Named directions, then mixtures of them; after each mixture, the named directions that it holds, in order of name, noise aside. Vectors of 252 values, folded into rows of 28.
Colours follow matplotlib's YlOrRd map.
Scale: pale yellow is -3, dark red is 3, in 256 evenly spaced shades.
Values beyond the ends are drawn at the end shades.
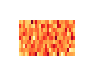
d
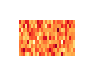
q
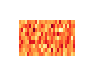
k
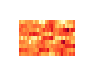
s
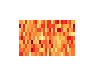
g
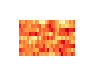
s.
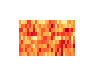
k, s.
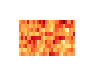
s.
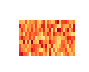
g.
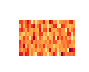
d.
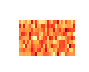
d, g, s.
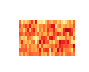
d, k, s.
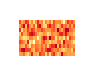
q, s.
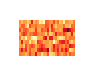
d, s.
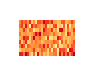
d, k, q.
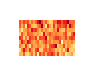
d, q, s.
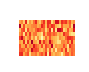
g.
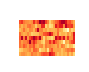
s.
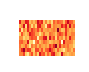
q.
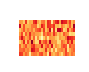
g.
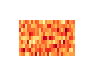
d, q, s.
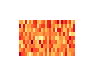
g.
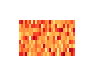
d, k.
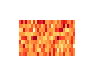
d, k, s.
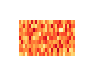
d, k, q.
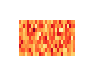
k, q.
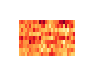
k, s.
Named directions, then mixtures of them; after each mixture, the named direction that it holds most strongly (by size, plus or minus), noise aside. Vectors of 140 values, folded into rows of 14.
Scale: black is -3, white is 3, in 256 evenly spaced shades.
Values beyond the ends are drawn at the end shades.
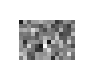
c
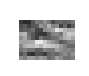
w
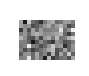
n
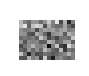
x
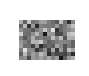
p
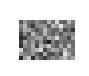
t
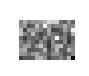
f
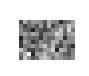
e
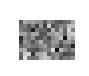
e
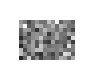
t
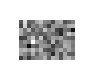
n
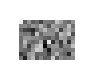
c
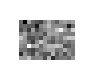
n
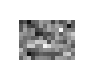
w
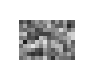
w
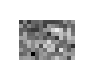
f
